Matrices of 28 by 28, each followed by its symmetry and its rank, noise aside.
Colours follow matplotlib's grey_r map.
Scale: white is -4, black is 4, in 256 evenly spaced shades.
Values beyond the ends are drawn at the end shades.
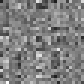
no symmetry, rank three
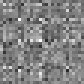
symmetric, rank two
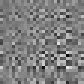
no symmetry, rank two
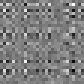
no symmetry, rank one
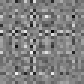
antisymmetric, rank two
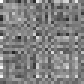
symmetric, rank two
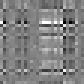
no symmetry, rank one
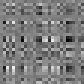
no symmetry, rank two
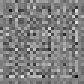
symmetric, rank three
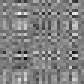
no symmetry, rank one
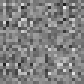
symmetric, rank three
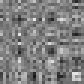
symmetric, rank two
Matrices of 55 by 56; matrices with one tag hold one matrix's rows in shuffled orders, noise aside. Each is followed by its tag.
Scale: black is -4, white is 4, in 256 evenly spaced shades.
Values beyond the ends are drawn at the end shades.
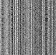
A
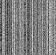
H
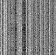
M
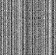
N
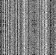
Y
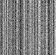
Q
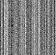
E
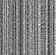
Q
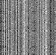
Y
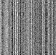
A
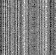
Y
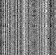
Y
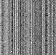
A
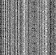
Y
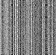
A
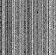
H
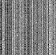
H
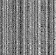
Q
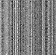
A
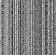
A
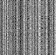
Q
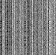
H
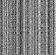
Q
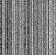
H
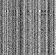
Q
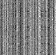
Q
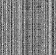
N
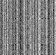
Q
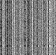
H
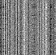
Y
